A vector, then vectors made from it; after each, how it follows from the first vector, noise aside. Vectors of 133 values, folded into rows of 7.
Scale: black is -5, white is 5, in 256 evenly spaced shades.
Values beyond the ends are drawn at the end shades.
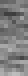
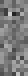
sign-scrambled.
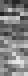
reversed, negated, scaled up.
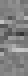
wrapped around, negated, partly zeroed.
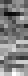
scaled up.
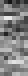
reversed, negated, scaled up.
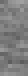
wrapped around, negated, shrunk.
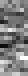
wrapped around, negated, scaled up.
